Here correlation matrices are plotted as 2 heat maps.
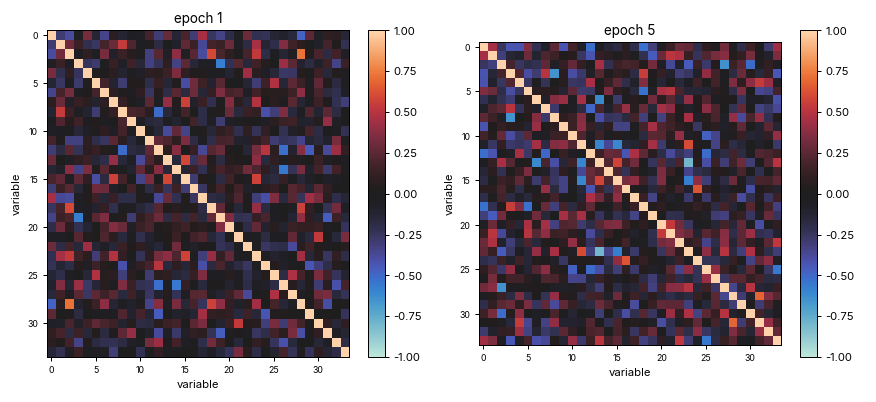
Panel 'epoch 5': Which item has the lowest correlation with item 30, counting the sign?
2
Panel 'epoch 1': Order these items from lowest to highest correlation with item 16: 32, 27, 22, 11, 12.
11, 22, 32, 12, 27
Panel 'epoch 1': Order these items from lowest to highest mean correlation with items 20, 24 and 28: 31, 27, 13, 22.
31, 22, 13, 27
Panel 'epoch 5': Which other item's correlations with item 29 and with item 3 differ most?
5
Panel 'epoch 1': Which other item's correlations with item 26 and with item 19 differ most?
3
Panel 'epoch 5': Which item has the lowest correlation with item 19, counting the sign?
1
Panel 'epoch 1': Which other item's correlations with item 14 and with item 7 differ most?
15
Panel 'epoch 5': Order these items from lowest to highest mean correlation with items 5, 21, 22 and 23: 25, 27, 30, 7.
25, 7, 30, 27
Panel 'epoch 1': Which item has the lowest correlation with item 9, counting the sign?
19
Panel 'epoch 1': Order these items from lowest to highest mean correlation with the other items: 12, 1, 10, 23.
10, 12, 1, 23
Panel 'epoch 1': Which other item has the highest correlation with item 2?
28
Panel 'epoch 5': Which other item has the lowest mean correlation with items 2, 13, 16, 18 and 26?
23
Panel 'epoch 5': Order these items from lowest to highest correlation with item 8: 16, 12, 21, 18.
18, 16, 12, 21
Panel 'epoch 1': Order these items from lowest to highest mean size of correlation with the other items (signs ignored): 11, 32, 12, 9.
9, 32, 11, 12
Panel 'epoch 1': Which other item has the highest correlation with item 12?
24
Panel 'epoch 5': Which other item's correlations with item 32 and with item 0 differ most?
4
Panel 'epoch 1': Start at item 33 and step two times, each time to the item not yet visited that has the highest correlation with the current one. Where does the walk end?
30
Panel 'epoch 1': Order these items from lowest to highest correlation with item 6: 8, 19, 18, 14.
8, 18, 14, 19
